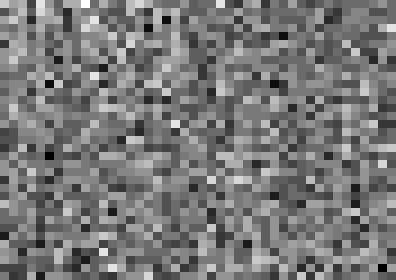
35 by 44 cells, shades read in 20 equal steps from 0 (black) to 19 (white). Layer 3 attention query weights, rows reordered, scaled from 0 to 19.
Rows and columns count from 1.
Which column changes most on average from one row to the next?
12
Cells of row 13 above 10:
10
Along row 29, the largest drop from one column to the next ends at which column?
25
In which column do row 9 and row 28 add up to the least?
40
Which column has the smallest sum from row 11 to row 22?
24
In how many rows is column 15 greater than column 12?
19
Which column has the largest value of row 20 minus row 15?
35
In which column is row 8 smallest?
7
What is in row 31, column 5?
2
